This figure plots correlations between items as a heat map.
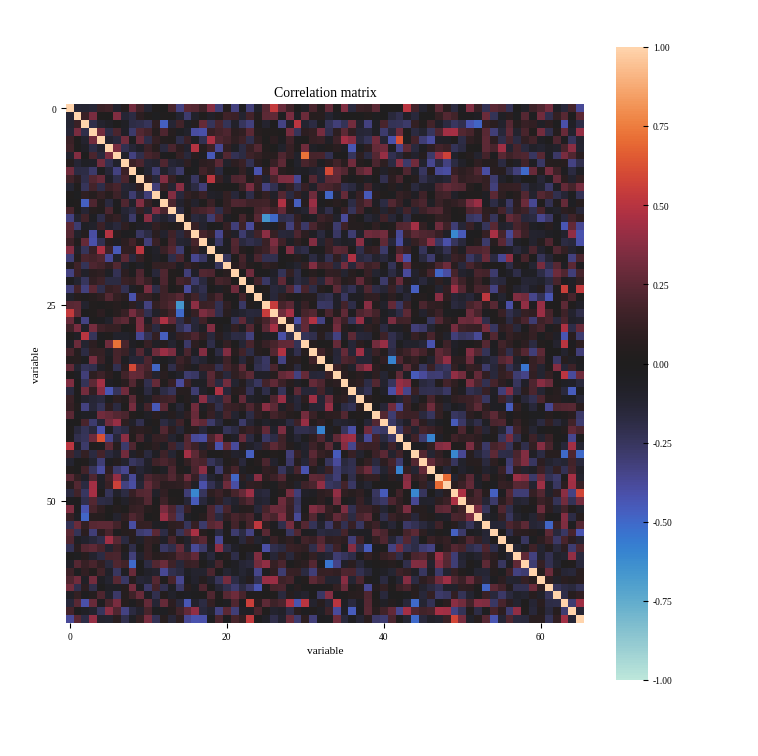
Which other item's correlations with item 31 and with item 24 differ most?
53
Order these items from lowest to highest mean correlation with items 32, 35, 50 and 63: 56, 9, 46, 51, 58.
46, 58, 9, 56, 51
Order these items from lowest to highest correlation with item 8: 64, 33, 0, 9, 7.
64, 9, 7, 0, 33
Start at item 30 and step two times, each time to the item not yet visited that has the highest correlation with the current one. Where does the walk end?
48
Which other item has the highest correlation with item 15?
44
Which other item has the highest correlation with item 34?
63
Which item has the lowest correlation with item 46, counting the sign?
42
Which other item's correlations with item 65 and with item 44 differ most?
49
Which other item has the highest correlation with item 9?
18
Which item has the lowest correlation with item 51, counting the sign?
2
